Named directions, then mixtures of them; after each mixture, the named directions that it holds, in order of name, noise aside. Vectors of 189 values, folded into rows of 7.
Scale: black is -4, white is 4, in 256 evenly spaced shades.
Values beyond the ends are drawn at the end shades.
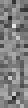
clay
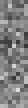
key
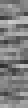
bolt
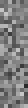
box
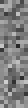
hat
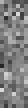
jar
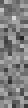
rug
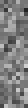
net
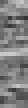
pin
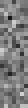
bolt, box, clay.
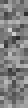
bolt, hat, net.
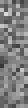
box, jar.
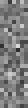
box, hat.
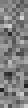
box, jar, pin.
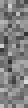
hat, jar, key.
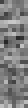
bolt, hat, rug.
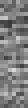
bolt, clay.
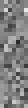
net.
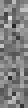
clay.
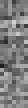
bolt, jar, key.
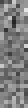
clay, jar, net.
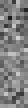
clay, net, pin.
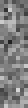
bolt, key, net.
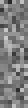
box, rug.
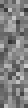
net.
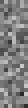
box, rug.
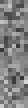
hat, key.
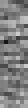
bolt, pin.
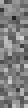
rug.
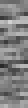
bolt.
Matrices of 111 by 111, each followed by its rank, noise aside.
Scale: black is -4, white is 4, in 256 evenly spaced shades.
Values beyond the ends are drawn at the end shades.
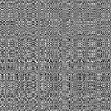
four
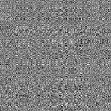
eight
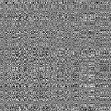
six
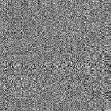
twelve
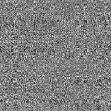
twelve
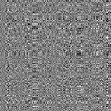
six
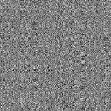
twelve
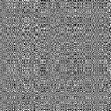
four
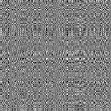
four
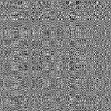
six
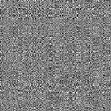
eight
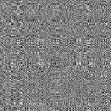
eight
